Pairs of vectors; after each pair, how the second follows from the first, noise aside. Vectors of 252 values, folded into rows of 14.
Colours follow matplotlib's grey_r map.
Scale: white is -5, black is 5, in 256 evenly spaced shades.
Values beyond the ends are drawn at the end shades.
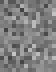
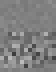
negated, partly zeroed.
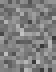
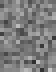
sign-scrambled.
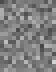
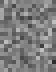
sign-scrambled.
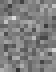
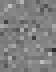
negated, partly zeroed.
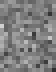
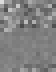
reversed, negated, partly zeroed.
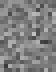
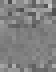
reversed, negated, partly zeroed.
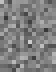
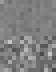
reversed, negated, partly zeroed.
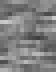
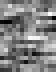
negated, scaled up.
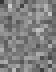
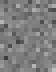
reversed, negated, partly zeroed.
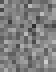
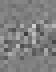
negated, partly zeroed.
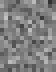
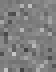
reversed, negated, partly zeroed.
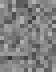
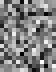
reversed, scaled up.
